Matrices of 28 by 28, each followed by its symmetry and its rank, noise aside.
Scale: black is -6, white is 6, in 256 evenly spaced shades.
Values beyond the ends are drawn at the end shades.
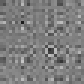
symmetric, rank two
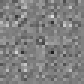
symmetric, rank four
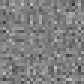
antisymmetric, rank four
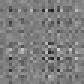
no symmetry, rank two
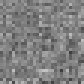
no symmetry, rank four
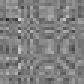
no symmetry, rank two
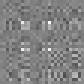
symmetric, rank two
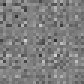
symmetric, rank four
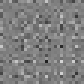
symmetric, rank three
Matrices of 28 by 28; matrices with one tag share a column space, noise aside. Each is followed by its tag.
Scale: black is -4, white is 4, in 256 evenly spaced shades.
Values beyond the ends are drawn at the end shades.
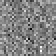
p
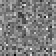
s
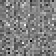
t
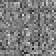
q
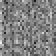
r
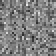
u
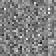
p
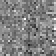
t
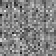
q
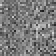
t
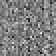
p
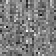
r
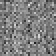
p
